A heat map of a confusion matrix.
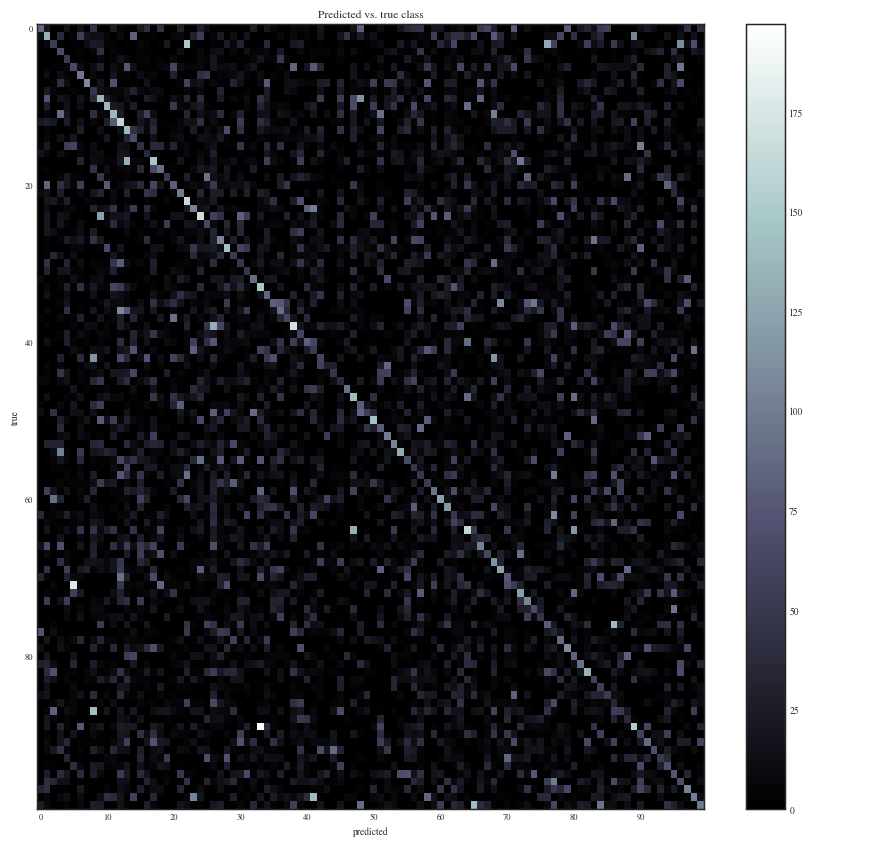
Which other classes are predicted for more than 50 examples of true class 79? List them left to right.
17, 39, 91, 97
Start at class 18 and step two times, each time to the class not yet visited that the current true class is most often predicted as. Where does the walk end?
13
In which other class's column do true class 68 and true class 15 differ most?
90
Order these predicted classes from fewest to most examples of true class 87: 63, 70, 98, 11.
11, 63, 70, 98
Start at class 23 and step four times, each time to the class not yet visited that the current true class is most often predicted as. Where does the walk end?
29
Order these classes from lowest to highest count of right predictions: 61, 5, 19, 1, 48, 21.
19, 5, 48, 21, 61, 1
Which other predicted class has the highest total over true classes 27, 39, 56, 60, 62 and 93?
77
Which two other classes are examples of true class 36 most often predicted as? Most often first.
12, 13
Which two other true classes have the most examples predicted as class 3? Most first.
54, 11
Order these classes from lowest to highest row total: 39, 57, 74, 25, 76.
74, 39, 25, 76, 57
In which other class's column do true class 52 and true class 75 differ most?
91
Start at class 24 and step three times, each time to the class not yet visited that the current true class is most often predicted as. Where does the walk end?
21
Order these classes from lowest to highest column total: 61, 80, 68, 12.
80, 61, 68, 12
